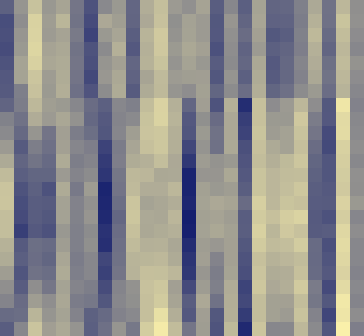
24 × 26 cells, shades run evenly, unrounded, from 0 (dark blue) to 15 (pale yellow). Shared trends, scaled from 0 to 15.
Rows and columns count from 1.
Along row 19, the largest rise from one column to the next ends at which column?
25
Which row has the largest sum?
24
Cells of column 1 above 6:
14
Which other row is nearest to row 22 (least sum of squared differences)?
10
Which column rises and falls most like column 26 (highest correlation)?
18
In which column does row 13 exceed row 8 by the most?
1
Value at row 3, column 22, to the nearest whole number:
7
